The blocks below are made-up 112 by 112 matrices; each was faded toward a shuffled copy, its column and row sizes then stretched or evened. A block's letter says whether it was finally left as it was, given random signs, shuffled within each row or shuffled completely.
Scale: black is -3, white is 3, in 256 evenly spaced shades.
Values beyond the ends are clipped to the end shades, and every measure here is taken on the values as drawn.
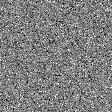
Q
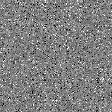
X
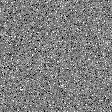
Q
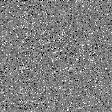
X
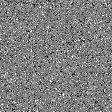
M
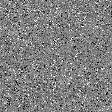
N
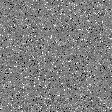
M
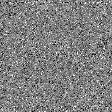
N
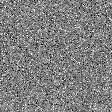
Q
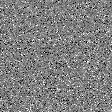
M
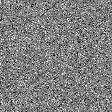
N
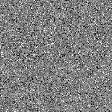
X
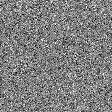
Q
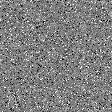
M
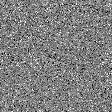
M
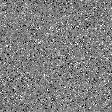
M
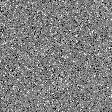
Q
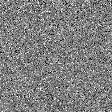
M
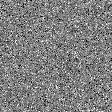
Q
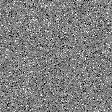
Q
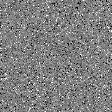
X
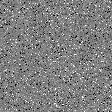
Q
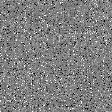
X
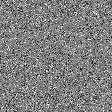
Q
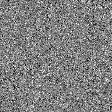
N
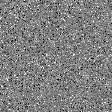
M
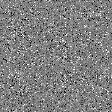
N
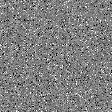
X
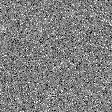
Q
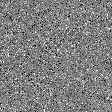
Q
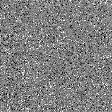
X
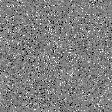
X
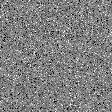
Q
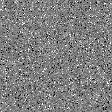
X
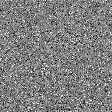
M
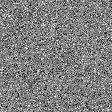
M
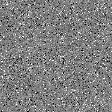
N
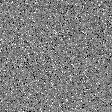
Q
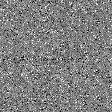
N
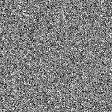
X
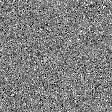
Q
